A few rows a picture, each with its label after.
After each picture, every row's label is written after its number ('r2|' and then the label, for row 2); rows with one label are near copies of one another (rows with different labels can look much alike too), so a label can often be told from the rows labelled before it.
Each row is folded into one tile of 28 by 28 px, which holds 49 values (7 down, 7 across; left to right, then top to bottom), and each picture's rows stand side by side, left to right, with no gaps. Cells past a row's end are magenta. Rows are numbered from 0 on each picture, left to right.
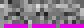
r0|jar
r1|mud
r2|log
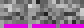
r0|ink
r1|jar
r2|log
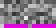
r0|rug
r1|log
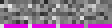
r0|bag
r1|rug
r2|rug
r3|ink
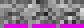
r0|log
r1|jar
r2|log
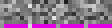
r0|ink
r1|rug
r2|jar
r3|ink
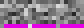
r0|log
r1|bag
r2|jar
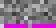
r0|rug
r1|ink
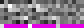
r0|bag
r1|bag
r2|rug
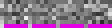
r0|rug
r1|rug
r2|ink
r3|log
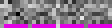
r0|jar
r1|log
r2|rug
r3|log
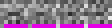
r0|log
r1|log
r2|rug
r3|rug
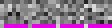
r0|mud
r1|jar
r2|rug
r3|bag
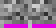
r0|ink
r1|ink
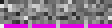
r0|bag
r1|ink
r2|ink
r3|rug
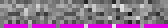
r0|log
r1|mud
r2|log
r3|bag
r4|bag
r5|jar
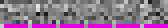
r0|bag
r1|mud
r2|mud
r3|ink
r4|ink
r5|jar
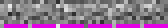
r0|mud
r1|ink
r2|bag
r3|log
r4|ink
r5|ink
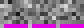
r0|jar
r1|rug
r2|ink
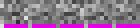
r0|rug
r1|ink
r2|log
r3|ink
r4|ink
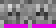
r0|mud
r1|mud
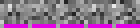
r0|mud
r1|ink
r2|jar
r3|mud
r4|jar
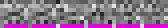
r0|log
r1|log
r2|bag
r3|mud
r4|rug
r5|rug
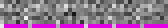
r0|rug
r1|ink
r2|mud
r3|rug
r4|rug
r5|ink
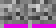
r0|ink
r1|ink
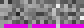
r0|jar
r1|log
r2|rug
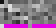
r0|bag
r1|ink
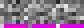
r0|rug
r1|log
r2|bag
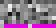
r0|mud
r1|bag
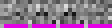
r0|ink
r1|mud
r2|mud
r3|rug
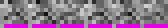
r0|jar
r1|jar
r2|log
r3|jar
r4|jar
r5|ink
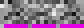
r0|jar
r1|log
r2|jar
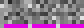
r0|jar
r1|rug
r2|rug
